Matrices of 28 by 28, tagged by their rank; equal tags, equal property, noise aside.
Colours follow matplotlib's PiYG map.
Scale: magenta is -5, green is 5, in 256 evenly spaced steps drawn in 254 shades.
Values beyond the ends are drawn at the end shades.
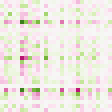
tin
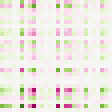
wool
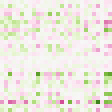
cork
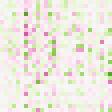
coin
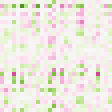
cork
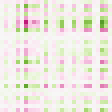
wool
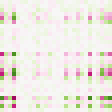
wool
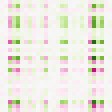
wool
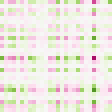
wool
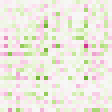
coin
